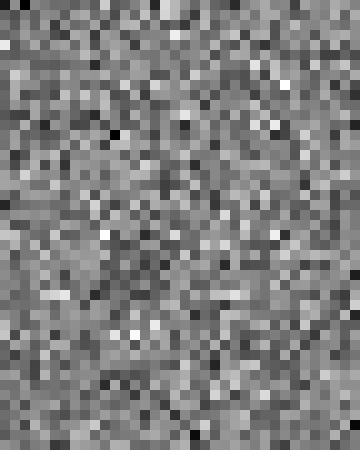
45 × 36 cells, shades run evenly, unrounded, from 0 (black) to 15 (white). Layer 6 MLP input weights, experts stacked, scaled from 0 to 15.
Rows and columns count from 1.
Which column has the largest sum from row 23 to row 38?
5
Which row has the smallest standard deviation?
29
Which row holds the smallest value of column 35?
30
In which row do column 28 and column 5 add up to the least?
14
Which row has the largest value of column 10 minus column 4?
21
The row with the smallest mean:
13
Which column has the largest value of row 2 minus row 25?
17
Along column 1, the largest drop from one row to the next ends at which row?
6
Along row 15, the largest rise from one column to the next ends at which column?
12
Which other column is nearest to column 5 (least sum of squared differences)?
8
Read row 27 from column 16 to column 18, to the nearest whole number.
6 3 9
